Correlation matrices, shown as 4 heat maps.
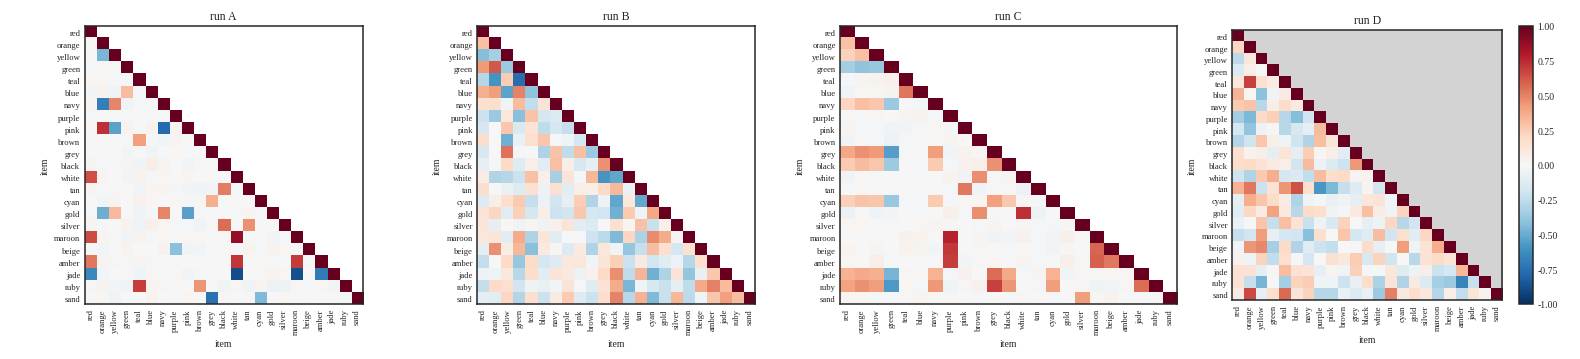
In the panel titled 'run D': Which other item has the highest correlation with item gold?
green
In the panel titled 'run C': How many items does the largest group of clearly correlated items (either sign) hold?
10
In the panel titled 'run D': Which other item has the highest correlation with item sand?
orange
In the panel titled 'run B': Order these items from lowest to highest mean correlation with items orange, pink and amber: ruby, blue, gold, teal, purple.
purple, teal, blue, gold, ruby
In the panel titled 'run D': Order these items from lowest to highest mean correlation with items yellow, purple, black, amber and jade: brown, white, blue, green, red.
blue, red, green, brown, white
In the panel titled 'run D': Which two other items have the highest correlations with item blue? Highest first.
tan, red
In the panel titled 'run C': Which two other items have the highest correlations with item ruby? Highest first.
grey, jade
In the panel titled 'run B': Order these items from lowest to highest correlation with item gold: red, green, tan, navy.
navy, tan, red, green
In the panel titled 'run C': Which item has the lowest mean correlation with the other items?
green
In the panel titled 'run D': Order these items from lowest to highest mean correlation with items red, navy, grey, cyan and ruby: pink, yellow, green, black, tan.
yellow, pink, green, tan, black
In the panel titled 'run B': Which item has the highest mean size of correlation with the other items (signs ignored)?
green
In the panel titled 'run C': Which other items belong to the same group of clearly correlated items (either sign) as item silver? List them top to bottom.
sand
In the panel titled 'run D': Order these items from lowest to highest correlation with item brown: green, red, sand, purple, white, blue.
red, blue, sand, green, white, purple
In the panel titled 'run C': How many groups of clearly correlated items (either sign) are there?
6
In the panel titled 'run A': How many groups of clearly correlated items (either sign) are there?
7
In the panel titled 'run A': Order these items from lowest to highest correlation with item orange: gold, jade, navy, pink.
navy, gold, jade, pink
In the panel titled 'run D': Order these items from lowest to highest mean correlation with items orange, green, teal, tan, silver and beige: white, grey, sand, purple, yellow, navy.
purple, white, grey, navy, yellow, sand
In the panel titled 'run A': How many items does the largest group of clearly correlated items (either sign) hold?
5
